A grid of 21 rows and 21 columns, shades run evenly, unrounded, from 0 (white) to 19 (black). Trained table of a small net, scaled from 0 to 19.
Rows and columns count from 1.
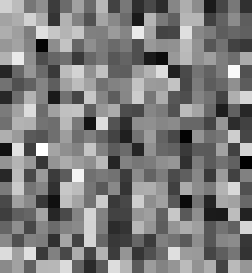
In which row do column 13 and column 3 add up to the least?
2
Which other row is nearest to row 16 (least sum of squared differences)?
6
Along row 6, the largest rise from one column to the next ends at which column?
15
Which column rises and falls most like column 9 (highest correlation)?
3
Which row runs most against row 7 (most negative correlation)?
5
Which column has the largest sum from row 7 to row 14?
16
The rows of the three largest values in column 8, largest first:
10, 21, 20
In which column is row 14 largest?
1
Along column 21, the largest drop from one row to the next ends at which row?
18
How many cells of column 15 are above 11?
10
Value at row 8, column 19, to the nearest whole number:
14
